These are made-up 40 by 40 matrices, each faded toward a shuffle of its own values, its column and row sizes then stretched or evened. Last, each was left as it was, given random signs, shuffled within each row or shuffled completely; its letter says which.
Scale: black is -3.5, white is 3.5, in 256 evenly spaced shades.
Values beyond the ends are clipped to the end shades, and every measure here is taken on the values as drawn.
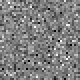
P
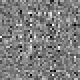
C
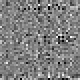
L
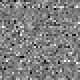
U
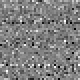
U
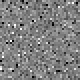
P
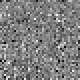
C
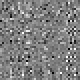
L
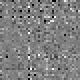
L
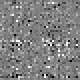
C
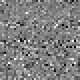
U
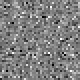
U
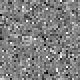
P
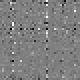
C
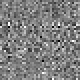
L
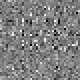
L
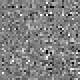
C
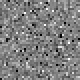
P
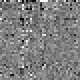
C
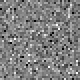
P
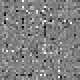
C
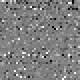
U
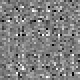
L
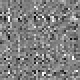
L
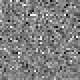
U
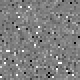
P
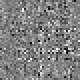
C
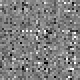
C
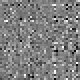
L
